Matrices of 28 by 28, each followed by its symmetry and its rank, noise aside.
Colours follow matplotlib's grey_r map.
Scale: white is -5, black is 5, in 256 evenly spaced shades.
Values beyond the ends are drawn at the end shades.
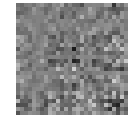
no symmetry, rank four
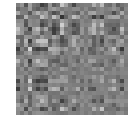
antisymmetric, rank two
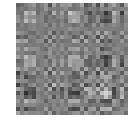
symmetric, rank two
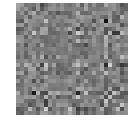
symmetric, rank four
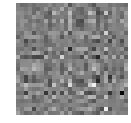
antisymmetric, rank four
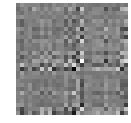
antisymmetric, rank two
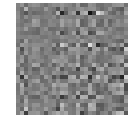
no symmetry, rank three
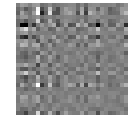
antisymmetric, rank two
